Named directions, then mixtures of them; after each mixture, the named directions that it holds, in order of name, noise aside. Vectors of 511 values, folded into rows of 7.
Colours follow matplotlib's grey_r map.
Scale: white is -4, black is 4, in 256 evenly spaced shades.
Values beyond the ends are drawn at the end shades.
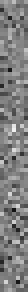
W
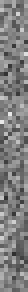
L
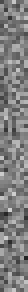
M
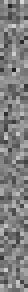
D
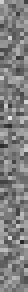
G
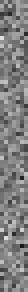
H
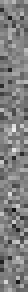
W.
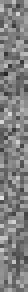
L, M.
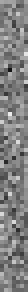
L, W.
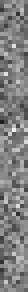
L, W.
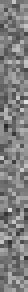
G, M.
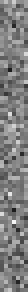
L, W.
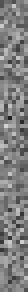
G, M.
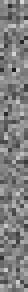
D.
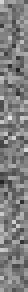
G, L.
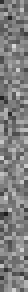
L, M.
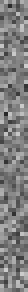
D, L.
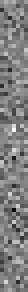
W.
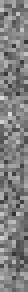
L.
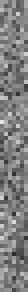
L.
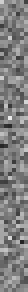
G.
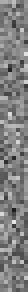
L, W.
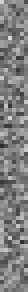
G.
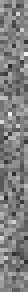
L.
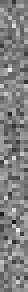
L, W.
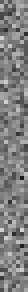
H.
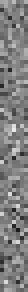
W.
